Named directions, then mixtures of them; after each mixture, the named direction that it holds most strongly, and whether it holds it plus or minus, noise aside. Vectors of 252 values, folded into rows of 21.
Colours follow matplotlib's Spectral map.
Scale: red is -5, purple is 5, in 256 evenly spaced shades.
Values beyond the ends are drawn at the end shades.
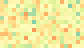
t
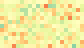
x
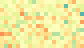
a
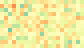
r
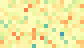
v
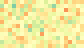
r, minus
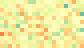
a, plus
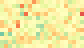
a, minus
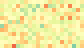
x, plus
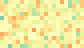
t, plus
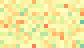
a, minus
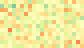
r, minus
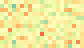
r, minus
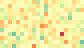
v, minus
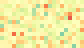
x, plus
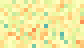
v, plus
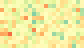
t, plus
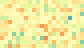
v, minus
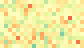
v, plus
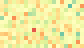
t, plus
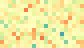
v, plus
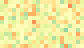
t, minus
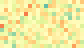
x, minus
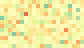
x, minus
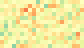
x, minus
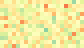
a, minus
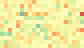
a, minus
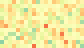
v, minus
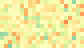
a, minus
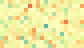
v, plus
